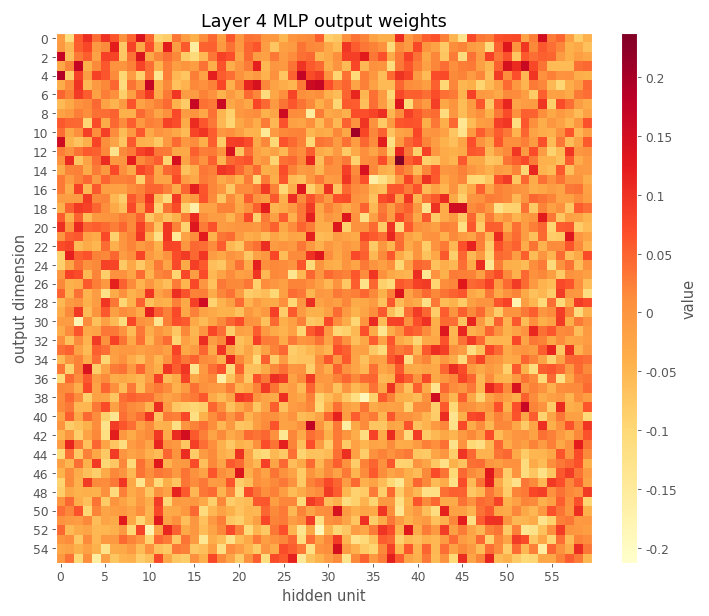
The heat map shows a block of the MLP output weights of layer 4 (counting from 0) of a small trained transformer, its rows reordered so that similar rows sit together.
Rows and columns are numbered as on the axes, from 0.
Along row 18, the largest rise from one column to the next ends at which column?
42
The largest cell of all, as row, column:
13, 38
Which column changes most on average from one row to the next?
28
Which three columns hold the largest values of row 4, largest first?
0, 27, 17
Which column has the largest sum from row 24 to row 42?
43
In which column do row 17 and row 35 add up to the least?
15
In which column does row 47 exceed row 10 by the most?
45
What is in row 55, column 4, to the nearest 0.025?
-0.15
